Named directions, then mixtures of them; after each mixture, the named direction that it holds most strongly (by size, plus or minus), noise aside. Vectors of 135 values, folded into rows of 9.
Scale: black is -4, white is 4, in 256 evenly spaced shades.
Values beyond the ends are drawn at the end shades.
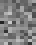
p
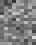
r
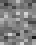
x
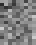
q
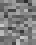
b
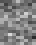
x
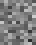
p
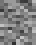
b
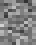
b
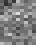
r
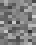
p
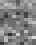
x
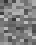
r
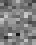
x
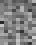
p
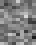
x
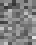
q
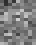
x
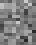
q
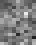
x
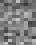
x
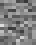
b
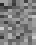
q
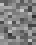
p
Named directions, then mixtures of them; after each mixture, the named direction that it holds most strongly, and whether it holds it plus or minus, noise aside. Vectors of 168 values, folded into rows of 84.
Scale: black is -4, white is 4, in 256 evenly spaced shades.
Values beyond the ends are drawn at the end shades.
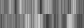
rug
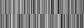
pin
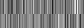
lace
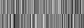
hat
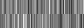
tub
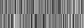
hat, minus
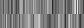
lace, plus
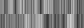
rug, plus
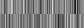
lace, minus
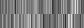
hat, minus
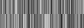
tub, plus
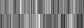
rug, plus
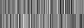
tub, plus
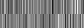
lace, plus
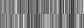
tub, plus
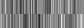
pin, minus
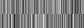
hat, plus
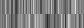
pin, minus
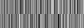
pin, minus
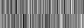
tub, minus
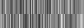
pin, minus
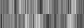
rug, plus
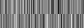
pin, plus
